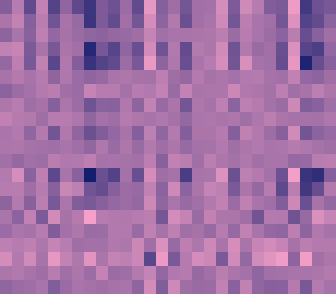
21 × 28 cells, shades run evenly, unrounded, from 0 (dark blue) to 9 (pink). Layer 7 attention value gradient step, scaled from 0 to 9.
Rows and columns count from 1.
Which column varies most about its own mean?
8
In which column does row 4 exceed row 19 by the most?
13
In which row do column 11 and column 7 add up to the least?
1
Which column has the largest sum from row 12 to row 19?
18
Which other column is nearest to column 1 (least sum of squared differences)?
23
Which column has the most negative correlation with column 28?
25
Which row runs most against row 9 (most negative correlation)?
7
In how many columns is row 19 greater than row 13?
21
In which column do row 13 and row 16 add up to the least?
26
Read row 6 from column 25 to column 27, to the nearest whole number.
7 5 5
